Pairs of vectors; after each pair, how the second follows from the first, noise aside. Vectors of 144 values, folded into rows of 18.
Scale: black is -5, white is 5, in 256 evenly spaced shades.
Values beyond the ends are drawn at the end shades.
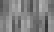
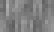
reversed, negated, shrunk.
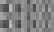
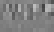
reversed, negated, partly zeroed.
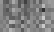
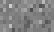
reversed, partly zeroed.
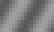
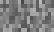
sign-scrambled.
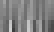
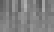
reversed, shrunk.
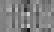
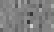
wrapped around, partly zeroed.
